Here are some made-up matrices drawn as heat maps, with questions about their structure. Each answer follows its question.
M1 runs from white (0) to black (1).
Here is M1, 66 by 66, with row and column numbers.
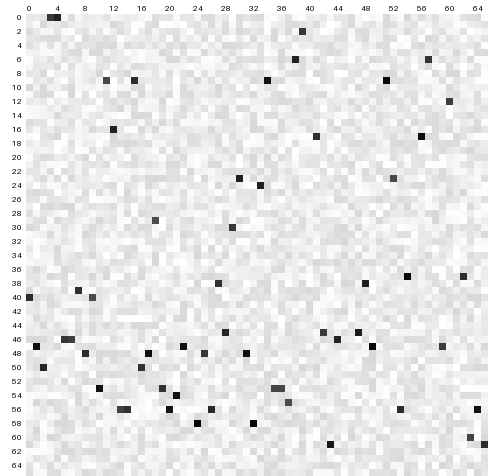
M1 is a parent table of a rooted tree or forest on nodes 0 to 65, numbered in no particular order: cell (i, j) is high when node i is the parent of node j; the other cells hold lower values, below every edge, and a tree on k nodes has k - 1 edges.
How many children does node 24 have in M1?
1
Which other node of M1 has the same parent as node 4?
3
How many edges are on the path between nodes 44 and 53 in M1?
7
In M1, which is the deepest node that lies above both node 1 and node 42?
45
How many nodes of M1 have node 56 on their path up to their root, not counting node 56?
10
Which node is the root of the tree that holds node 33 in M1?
58
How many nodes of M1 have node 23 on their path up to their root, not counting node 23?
4
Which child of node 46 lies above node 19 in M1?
6
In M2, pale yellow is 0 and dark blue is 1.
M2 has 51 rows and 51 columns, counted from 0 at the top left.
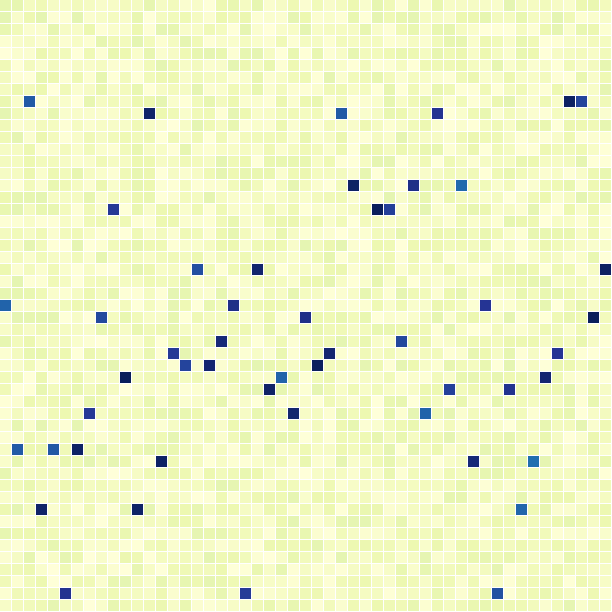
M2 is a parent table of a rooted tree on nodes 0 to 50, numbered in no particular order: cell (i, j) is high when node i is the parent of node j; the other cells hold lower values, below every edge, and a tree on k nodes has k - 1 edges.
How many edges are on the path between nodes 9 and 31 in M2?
2
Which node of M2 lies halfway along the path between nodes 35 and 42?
30
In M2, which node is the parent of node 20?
49
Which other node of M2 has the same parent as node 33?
18
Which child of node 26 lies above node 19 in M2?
25
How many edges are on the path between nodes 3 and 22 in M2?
3
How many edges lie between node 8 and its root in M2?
2
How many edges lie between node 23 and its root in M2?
3
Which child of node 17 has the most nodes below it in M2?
32
